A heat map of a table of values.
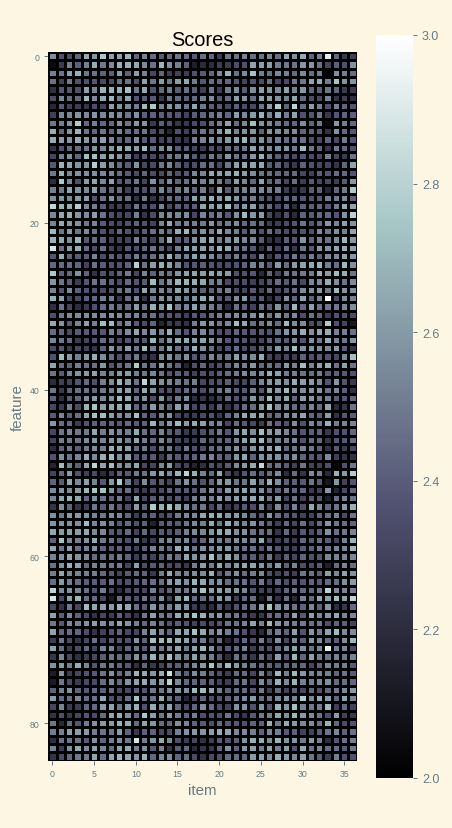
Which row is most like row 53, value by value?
61
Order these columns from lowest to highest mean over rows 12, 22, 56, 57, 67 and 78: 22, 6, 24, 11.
11, 24, 6, 22
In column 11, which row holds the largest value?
39
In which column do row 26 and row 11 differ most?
0
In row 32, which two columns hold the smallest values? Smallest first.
36, 13
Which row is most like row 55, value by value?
81
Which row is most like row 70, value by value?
54
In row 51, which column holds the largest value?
8
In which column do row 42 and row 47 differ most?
33
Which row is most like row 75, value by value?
74
